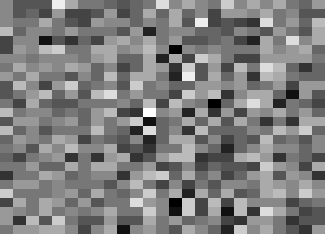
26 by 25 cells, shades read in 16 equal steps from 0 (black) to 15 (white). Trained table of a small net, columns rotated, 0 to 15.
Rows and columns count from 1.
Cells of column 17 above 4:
21
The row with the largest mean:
22
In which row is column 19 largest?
26
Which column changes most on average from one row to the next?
15
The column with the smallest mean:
18
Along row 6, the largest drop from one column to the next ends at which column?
14
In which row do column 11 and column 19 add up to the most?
23
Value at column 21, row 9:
11
